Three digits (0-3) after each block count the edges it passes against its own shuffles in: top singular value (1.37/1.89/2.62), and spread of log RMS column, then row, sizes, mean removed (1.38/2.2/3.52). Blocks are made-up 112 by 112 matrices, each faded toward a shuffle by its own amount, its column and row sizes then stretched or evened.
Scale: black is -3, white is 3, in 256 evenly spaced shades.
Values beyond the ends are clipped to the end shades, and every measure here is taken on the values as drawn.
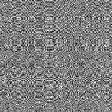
3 0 2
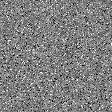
0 0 1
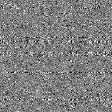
2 1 2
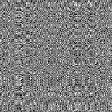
3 2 1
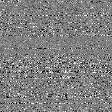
1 0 3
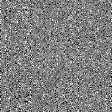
2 2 0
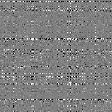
3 2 3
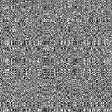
3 2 2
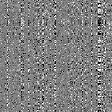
3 3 1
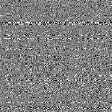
2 2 3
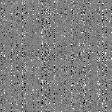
1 3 2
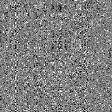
2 2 0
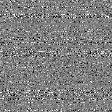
0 0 3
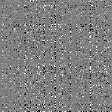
2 3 2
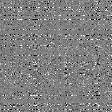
2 2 3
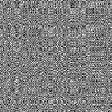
3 1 1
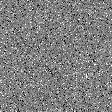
1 0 0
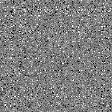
1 2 2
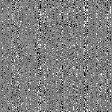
2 3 1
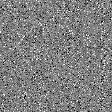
1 1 0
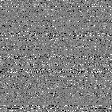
0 0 3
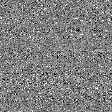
0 0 2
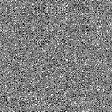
2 1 1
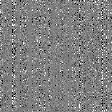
1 3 1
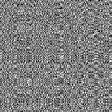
3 0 1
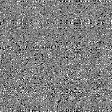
2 1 2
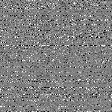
2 0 3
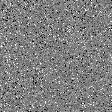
0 1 0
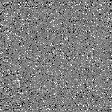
2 1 1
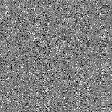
2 1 0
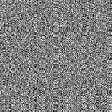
3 1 0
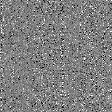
1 2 0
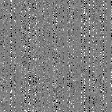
1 3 1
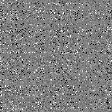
1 2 2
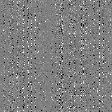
1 3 1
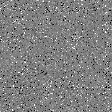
0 1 1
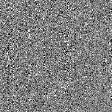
1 2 0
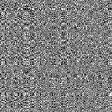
3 2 2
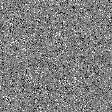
0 1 0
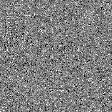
1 1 0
